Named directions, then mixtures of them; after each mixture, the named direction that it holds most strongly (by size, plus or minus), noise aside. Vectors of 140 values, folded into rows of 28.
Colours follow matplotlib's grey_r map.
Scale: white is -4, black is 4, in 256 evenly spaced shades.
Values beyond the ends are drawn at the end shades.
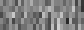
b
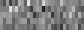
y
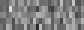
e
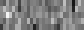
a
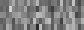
e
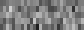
e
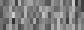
b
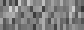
y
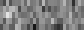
a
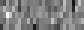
a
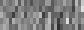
b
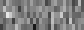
a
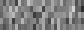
b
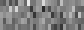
y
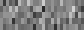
y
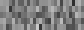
e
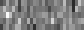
a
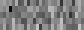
e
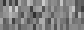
y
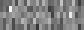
e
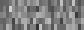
e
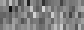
y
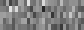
y
